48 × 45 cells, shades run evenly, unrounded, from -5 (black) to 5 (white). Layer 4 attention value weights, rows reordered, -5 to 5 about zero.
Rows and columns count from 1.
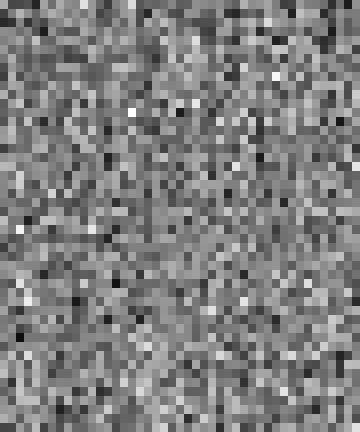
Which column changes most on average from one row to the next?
31
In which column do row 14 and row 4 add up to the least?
6
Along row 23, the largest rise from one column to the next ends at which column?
37
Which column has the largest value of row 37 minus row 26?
15
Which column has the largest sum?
25
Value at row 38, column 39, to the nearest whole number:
-1
